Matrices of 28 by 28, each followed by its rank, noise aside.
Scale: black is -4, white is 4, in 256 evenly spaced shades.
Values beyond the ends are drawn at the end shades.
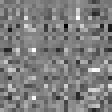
four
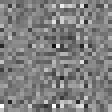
three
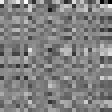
two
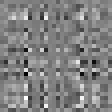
two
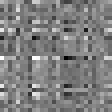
two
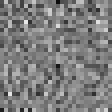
five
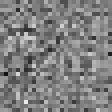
six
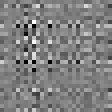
two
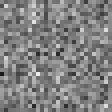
six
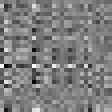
two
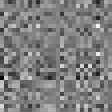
three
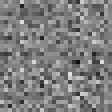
six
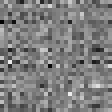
five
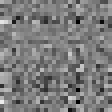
three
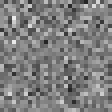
five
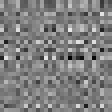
two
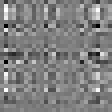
two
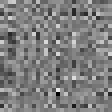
three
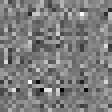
four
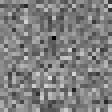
six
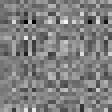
two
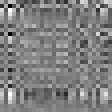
two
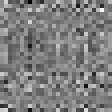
three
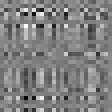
two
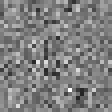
six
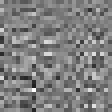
three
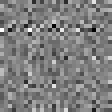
three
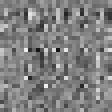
three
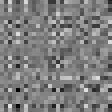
two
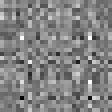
three
